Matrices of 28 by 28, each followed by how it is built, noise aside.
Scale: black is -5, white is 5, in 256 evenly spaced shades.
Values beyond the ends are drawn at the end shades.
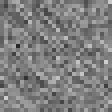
Toeplitz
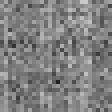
blocks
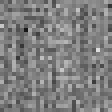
blocks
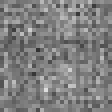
blocks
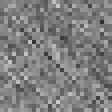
Toeplitz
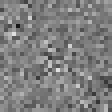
block diagonal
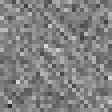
Toeplitz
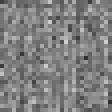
blocks
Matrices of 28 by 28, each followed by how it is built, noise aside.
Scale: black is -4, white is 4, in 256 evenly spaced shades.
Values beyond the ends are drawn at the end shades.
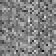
repeating rows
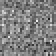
blocks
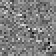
block diagonal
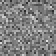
repeating columns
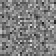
repeating rows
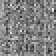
blocks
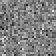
low rank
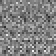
repeating columns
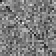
diagonal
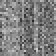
blocks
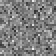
repeating rows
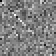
diagonal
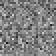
repeating columns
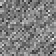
Hankel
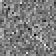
diagonal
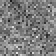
Toeplitz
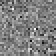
block diagonal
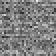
blocks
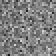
repeating rows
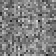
blocks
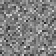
Hankel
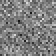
Toeplitz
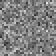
repeating rows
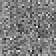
low rank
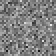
Hankel
